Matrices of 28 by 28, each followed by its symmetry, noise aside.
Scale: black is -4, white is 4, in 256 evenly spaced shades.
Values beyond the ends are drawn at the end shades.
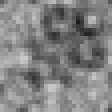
symmetric across the other diagonal.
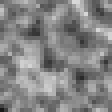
symmetric across the other diagonal.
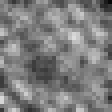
symmetric across the other diagonal.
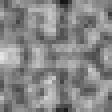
mirrored top to bottom.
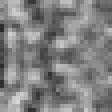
mirrored top to bottom.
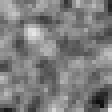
symmetric.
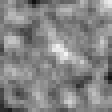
symmetric across the other diagonal.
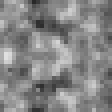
mirrored top to bottom.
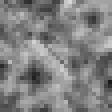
symmetric across the other diagonal.
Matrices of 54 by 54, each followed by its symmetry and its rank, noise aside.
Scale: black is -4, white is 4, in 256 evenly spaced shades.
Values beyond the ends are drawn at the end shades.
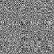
no symmetry, rank seven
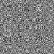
no symmetry, rank six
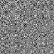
symmetric, rank six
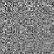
no symmetry, rank five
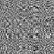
antisymmetric, rank six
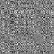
antisymmetric, rank six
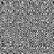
no symmetry, rank seven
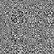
no symmetry, rank five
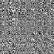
antisymmetric, rank six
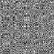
no symmetry, rank seven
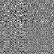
no symmetry, rank five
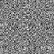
no symmetry, rank six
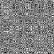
no symmetry, rank seven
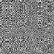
no symmetry, rank five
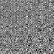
no symmetry, rank six
